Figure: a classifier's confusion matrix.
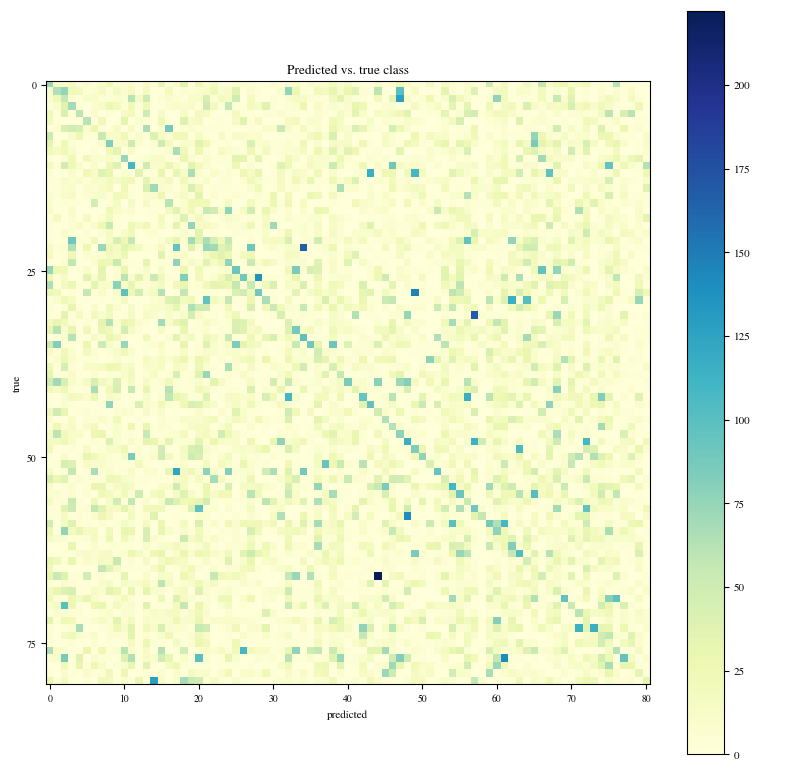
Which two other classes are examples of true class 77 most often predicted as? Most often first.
61, 20
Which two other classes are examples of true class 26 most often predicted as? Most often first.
28, 18
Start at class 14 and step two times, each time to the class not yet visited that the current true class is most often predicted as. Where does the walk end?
21
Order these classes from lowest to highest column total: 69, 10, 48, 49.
69, 49, 48, 10
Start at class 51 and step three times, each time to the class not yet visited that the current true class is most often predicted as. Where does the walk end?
76
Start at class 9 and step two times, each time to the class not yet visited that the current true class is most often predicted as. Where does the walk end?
24
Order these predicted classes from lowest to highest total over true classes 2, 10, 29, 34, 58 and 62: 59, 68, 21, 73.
73, 68, 59, 21
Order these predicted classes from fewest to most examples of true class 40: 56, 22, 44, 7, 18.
18, 7, 22, 56, 44
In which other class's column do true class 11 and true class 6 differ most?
75
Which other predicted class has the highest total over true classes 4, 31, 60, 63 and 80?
57
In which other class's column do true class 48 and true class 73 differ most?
71
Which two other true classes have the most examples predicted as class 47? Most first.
2, 1
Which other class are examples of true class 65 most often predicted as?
7
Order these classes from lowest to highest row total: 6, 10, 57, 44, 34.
44, 10, 6, 34, 57
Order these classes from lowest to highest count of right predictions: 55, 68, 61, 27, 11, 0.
61, 68, 27, 0, 55, 11
